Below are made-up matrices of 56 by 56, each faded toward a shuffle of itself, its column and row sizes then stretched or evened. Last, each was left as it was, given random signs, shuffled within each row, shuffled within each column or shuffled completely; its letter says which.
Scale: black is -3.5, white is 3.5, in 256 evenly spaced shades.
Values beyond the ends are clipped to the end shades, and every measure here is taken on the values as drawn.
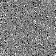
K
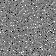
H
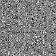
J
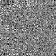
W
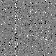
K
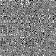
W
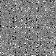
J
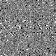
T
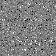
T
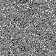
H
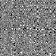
W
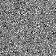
T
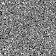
T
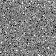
H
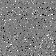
T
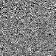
W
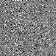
J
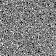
H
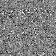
T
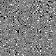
W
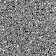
H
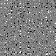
W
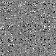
J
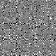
W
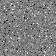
H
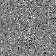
K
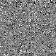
J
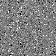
K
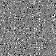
J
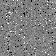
K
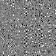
W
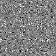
J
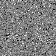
T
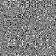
W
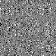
W
